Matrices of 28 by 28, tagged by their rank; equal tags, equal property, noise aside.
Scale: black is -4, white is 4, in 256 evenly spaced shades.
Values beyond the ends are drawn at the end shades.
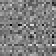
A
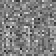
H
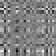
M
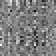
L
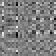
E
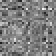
A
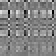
M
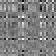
M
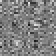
L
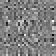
A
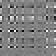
M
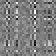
M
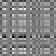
M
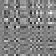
E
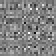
A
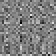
L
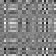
M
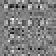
A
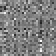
L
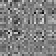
A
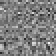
L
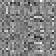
L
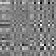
E
